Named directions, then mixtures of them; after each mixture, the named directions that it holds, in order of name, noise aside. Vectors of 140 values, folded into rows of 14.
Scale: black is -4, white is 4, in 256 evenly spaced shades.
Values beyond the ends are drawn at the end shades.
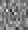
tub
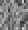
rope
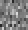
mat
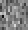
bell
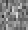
bell, mat, tub.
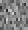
bell, tub.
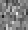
bell, mat, tub.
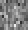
bell, rope.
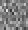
tub.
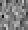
bell, rope, tub.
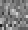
mat.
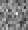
mat, rope, tub.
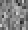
bell, rope.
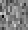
bell.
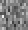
bell.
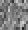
rope.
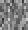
rope.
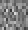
mat, tub.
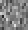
bell.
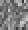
rope.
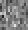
bell.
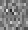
tub.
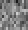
bell, rope.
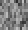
rope.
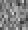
bell, rope, tub.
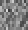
rope, tub.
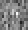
bell, mat, rope.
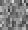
bell, mat, rope.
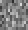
bell, mat, rope.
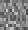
mat, tub.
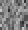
rope.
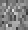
bell, mat, tub.
